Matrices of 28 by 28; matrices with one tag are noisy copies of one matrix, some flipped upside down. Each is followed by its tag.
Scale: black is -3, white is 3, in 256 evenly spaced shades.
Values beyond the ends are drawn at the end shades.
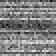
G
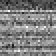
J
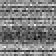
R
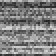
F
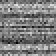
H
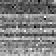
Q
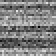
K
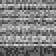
J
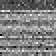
J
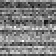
F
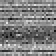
R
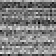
F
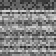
J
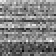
Q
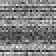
R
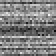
G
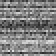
G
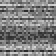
R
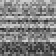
Q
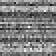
H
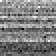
Q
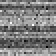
K
